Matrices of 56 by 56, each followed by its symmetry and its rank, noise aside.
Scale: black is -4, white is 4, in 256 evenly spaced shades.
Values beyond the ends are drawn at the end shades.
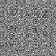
no symmetry, rank six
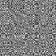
antisymmetric, rank six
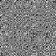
symmetric, rank six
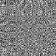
antisymmetric, rank eight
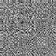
symmetric, rank six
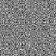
antisymmetric, rank six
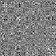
symmetric, rank six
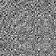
symmetric, rank six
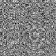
no symmetry, rank eight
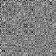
symmetric, rank six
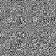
no symmetry, rank eight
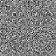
symmetric, rank six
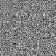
antisymmetric, rank eight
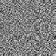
no symmetry, rank six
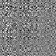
no symmetry, rank six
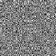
no symmetry, rank six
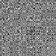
symmetric, rank six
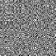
no symmetry, rank six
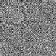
symmetric, rank eight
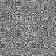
no symmetry, rank eight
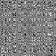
no symmetry, rank six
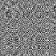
no symmetry, rank six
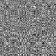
no symmetry, rank six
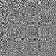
no symmetry, rank eight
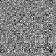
symmetric, rank eight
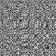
symmetric, rank six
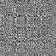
antisymmetric, rank six
